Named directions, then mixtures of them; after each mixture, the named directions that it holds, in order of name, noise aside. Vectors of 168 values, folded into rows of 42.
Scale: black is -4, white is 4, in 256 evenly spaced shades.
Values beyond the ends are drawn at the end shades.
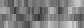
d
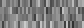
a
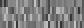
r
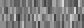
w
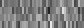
a, r, w.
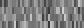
a, r, w.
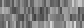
a, d, r.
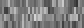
d, w.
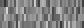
a, r.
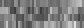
d, r.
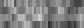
d.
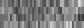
a, d, w.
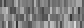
d, r.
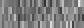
a, d, w.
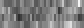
d, w.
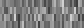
w.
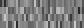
r.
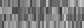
a, d.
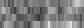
d.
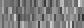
a, d, w.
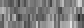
d, w.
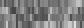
d, r.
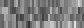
d, r.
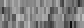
d, r, w.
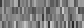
a, r.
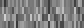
r, w.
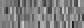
a, w.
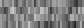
d, r, w.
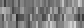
d, r, w.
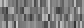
r.
